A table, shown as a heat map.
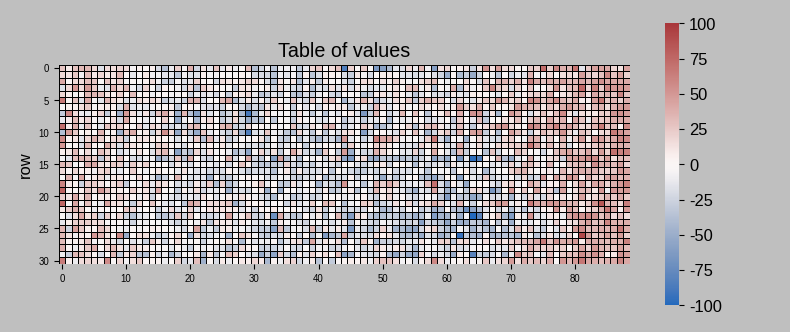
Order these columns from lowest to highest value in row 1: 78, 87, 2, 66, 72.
72, 66, 78, 2, 87
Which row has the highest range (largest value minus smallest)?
26
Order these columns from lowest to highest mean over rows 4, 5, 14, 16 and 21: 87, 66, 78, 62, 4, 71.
62, 66, 71, 78, 4, 87
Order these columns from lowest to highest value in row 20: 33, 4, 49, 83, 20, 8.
33, 49, 20, 8, 83, 4
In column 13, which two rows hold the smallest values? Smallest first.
29, 27
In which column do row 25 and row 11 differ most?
49
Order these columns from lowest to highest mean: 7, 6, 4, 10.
10, 6, 7, 4
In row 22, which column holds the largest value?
85
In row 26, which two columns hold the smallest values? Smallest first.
62, 41
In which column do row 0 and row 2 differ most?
58
